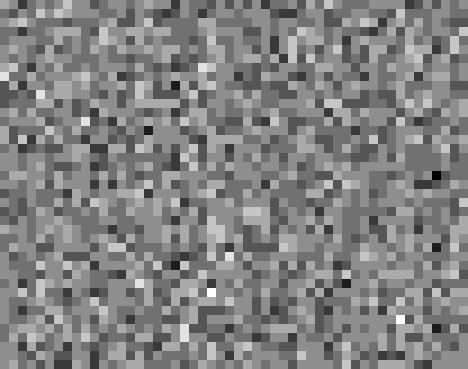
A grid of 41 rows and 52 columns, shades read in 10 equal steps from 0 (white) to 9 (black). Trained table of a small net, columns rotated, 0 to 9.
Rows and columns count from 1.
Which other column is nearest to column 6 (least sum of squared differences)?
30
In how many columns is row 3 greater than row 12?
22
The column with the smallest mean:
24
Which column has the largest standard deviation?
20
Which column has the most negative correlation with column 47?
10
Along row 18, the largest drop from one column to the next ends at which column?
21
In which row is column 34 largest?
9
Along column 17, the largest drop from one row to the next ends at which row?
16
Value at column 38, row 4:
4
